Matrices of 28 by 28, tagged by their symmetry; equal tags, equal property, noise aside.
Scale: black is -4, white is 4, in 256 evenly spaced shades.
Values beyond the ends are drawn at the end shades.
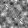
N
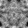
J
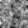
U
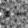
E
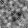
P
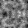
E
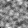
N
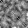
P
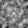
P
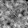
U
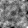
P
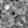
P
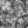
P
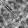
P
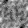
N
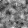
U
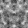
J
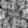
N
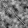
P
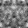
J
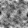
N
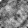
P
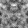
J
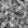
U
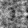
E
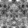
J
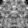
J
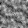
N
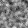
U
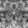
J
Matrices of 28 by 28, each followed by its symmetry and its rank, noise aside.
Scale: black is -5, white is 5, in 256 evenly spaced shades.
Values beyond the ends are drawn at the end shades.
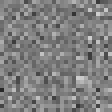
no symmetry, rank five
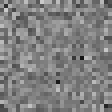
symmetric, rank six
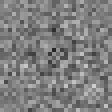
symmetric, rank six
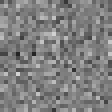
no symmetry, rank five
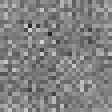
symmetric, rank four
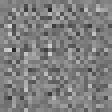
antisymmetric, rank four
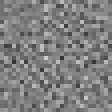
antisymmetric, rank six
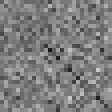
symmetric, rank six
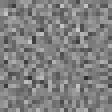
antisymmetric, rank six
